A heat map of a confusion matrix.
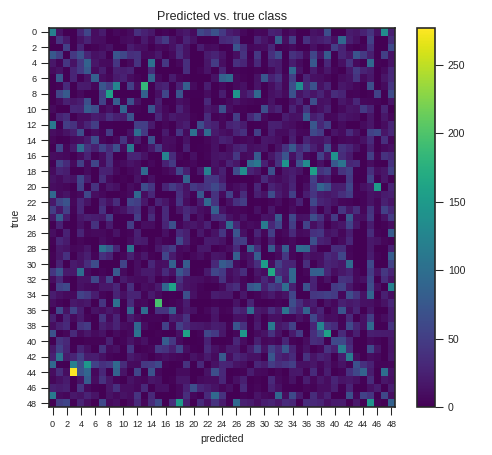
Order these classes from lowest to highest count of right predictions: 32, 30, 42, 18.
18, 32, 42, 30
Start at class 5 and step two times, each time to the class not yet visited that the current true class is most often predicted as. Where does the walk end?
45
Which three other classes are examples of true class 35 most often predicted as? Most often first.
15, 9, 34
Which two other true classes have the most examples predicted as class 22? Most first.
18, 13
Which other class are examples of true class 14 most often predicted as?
6
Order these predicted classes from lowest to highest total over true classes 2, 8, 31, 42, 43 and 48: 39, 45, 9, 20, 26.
20, 39, 9, 45, 26
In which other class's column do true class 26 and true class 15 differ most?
11
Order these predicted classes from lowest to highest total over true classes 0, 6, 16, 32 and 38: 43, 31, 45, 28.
28, 43, 31, 45
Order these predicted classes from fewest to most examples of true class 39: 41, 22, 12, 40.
40, 41, 22, 12
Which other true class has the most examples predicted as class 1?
42
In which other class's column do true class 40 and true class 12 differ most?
0
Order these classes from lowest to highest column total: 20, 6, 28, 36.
20, 28, 6, 36
